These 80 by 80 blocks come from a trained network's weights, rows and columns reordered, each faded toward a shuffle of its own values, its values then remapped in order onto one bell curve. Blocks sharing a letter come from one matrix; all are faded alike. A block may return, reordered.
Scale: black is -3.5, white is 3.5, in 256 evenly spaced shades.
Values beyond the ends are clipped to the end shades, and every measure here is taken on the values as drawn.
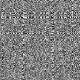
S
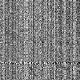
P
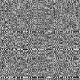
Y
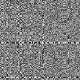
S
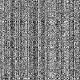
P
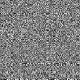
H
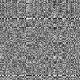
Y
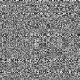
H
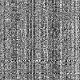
P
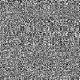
H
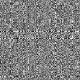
S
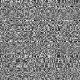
H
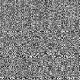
H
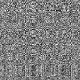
H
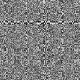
S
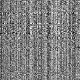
P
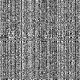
P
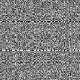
Y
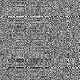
Y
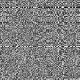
Y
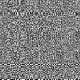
Y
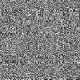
H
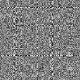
S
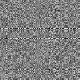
Y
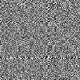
H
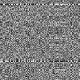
Y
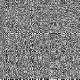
S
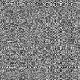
H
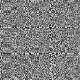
S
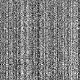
P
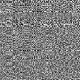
H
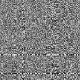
S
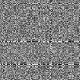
Y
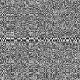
Y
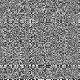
Y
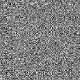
H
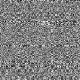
H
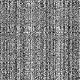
P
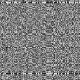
Y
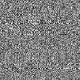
H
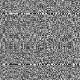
Y
